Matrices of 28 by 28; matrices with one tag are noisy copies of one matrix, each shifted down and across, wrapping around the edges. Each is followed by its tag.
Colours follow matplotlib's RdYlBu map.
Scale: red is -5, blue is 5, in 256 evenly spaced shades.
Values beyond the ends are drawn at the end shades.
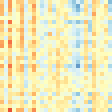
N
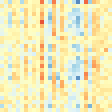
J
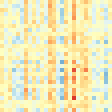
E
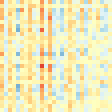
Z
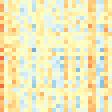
E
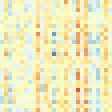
Z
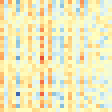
Z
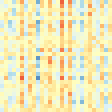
Z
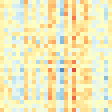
E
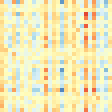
Z
